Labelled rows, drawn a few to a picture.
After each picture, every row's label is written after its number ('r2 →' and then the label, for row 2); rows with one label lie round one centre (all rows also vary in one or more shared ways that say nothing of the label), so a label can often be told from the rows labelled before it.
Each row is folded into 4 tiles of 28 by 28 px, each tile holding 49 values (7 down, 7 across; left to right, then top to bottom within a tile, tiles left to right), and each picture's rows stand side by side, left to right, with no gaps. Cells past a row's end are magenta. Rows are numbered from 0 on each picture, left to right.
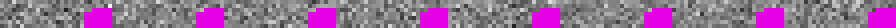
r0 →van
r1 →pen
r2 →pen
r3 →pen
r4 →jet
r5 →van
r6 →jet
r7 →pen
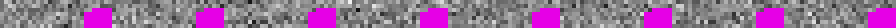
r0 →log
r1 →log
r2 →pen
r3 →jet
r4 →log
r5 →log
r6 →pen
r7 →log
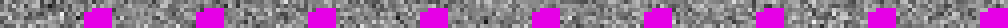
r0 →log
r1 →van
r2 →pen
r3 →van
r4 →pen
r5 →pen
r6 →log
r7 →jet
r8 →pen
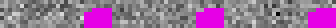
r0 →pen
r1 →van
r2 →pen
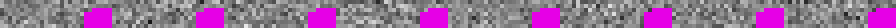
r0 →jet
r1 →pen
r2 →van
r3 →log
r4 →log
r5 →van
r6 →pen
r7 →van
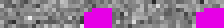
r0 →van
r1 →van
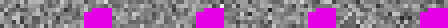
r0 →pen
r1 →pen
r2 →pen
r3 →van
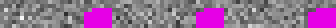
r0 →log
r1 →jet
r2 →log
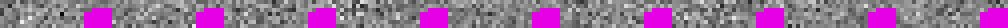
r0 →van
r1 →van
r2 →pen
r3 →log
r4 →jet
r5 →log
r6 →pen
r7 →van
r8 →pen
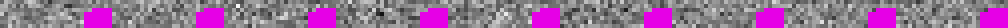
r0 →log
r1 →pen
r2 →log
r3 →van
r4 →van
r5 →van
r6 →jet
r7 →jet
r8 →log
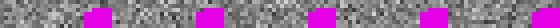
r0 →van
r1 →jet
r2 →log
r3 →pen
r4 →van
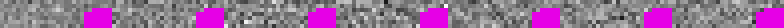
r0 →log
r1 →pen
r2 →jet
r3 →van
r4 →log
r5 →van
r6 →van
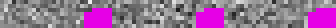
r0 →log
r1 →van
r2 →jet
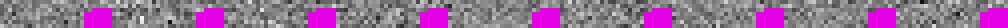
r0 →jet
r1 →van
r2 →jet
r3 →jet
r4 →pen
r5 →log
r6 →pen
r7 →jet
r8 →pen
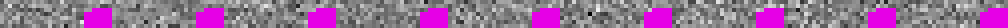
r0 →log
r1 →log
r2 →jet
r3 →jet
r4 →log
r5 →jet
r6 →jet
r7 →log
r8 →van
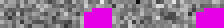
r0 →jet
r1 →pen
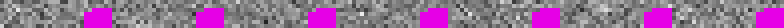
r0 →pen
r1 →van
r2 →jet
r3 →jet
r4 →pen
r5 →jet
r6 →pen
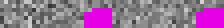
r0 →jet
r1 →log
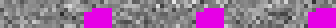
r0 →van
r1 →pen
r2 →pen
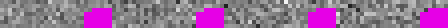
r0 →log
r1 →pen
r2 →pen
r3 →jet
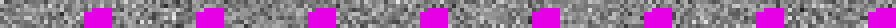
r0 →jet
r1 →jet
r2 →log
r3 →pen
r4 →van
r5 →log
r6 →van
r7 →log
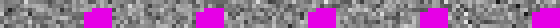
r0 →jet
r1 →van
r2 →log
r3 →pen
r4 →log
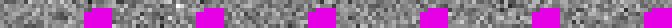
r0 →pen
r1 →jet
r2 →jet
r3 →van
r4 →jet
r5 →van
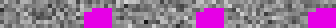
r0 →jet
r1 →jet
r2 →van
